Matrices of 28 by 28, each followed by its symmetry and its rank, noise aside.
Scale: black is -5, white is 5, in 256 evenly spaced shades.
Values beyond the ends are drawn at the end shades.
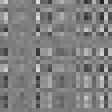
no symmetry, rank one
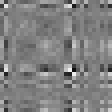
symmetric, rank one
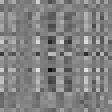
no symmetry, rank one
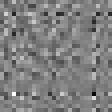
no symmetry, rank three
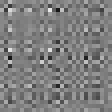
symmetric, rank two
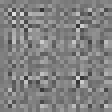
symmetric, rank two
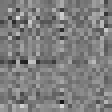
no symmetry, rank three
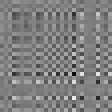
symmetric, rank one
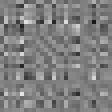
antisymmetric, rank two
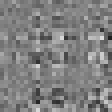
antisymmetric, rank two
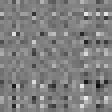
antisymmetric, rank two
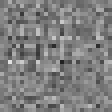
no symmetry, rank three
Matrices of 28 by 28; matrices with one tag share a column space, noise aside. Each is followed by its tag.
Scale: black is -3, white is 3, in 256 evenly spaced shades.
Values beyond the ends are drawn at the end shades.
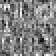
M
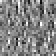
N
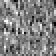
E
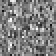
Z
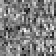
Z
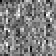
Z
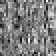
M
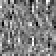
N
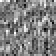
E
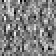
Z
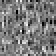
E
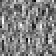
M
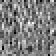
E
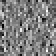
Z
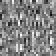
N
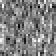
M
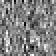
N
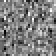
Z
